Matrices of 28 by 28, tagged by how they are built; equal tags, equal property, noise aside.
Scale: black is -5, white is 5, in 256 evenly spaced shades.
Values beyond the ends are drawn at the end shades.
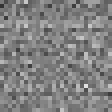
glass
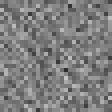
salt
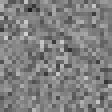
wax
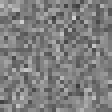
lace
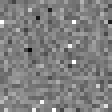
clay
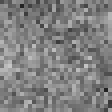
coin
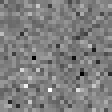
clay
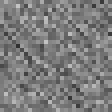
salt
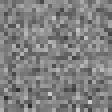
glass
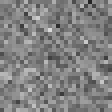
salt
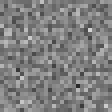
lace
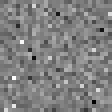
clay
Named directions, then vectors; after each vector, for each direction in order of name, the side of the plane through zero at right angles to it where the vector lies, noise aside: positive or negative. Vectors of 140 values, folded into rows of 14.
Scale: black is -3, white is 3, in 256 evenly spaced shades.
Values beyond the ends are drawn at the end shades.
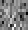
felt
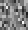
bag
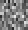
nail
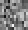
negative, negative, positive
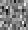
positive, negative, negative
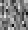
positive, positive, negative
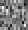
negative, positive, positive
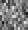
positive, positive, positive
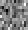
positive, negative, negative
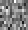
negative, positive, positive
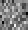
positive, positive, positive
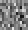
negative, positive, negative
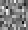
negative, positive, positive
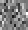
negative, negative, negative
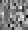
positive, negative, positive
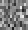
positive, negative, positive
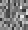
positive, negative, positive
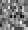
negative, positive, negative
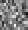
positive, positive, positive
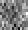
negative, negative, negative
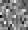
negative, positive, positive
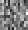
negative, negative, positive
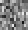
negative, negative, positive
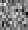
positive, positive, positive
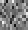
negative, negative, negative
